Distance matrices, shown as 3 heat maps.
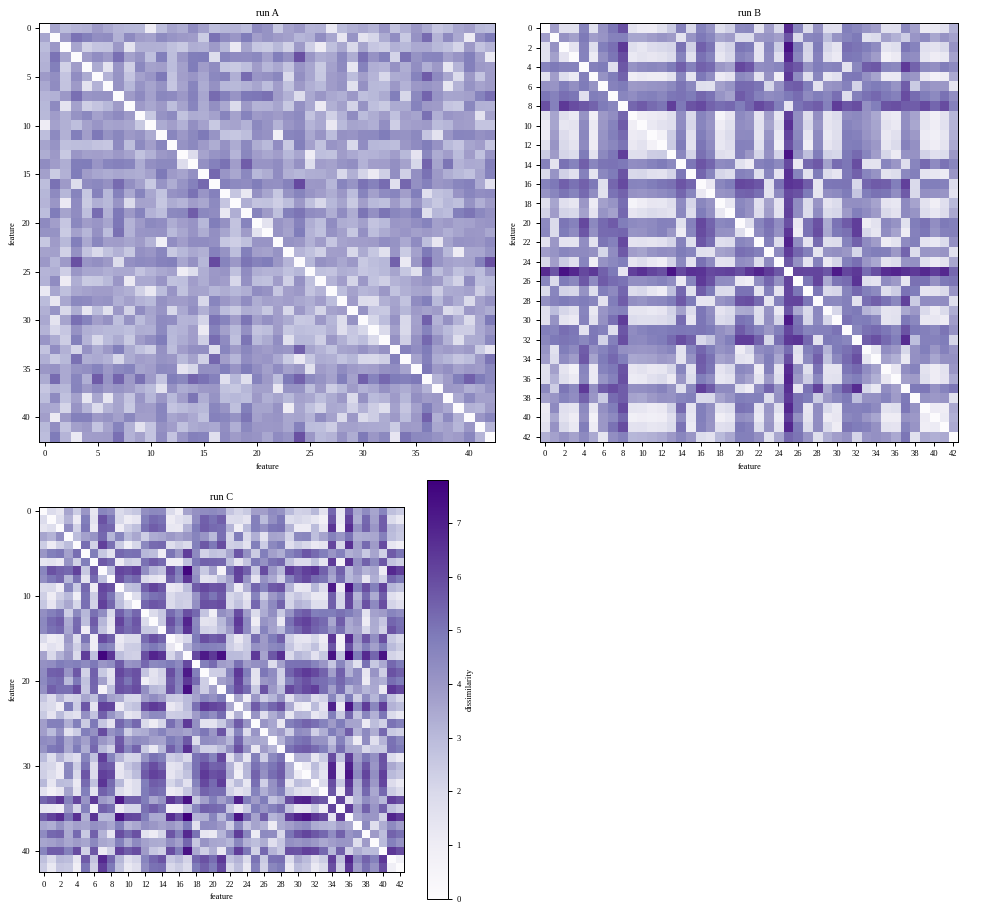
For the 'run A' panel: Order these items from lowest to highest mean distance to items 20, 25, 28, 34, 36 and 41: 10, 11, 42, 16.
10, 11, 42, 16
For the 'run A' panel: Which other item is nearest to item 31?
15
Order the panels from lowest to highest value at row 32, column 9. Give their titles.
run C, run A, run B
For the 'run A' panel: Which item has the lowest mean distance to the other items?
2
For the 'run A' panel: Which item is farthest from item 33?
24
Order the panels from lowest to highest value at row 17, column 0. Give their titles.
run A, run C, run B
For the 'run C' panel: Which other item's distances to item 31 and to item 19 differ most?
23
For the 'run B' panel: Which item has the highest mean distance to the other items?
25
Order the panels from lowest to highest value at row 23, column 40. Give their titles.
run A, run B, run C
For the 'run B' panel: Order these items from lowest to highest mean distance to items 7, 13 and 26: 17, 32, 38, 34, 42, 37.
34, 37, 42, 38, 17, 32
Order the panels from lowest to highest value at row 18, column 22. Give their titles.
run B, run A, run C
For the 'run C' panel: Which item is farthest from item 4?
36
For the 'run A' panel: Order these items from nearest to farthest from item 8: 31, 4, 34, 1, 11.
4, 31, 34, 11, 1
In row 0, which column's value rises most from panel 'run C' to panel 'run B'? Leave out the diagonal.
16
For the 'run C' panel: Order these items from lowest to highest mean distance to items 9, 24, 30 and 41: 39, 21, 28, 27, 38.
39, 27, 28, 38, 21
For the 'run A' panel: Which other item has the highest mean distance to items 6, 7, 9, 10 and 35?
36
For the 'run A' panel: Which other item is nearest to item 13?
25
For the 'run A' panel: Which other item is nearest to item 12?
29
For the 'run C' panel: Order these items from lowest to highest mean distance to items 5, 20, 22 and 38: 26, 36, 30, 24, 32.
24, 26, 36, 32, 30
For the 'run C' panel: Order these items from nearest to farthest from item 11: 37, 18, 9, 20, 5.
9, 37, 18, 5, 20
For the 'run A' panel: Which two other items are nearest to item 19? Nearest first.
17, 36
